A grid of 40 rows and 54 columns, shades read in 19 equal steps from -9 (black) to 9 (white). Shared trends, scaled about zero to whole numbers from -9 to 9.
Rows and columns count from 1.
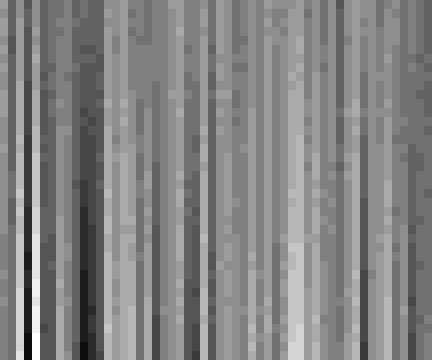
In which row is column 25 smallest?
40
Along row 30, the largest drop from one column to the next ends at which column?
4
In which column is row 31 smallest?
11
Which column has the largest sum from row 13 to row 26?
5
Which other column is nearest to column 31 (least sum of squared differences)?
21
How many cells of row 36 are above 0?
27
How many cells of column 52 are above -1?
7
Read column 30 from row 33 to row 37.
1 1 1 1 1
